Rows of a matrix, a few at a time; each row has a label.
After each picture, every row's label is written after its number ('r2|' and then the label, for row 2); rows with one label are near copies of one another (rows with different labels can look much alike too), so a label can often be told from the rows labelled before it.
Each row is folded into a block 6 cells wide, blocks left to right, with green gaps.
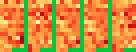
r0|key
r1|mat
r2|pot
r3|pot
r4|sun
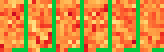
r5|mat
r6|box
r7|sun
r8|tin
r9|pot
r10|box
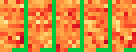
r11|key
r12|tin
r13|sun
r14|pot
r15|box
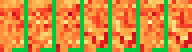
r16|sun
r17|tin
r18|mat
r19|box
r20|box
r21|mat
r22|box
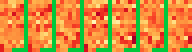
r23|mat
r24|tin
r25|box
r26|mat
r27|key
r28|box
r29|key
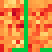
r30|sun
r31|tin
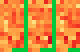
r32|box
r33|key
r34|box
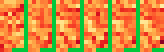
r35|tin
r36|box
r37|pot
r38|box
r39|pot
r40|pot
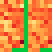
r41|pot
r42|pot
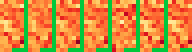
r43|pot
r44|box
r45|pot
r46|pot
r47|mat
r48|pot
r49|pot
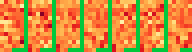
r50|pot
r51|sun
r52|sun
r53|box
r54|mat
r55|tin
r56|box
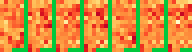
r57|box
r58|sun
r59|mat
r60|sun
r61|key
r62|mat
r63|mat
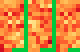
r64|tin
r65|pot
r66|tin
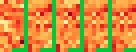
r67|pot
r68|tin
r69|mat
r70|tin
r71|tin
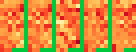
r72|tin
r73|tin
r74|pot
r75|sun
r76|mat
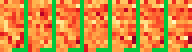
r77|box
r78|sun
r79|pot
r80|mat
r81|key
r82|pot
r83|key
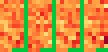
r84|box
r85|tin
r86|box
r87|key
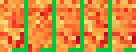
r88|box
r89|mat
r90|key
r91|box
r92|key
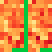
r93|box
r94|box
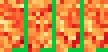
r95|pot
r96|tin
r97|box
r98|box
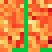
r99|box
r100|pot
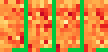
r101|key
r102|sun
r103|mat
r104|sun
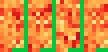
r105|sun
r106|tin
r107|box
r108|tin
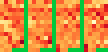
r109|pot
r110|key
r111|mat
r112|mat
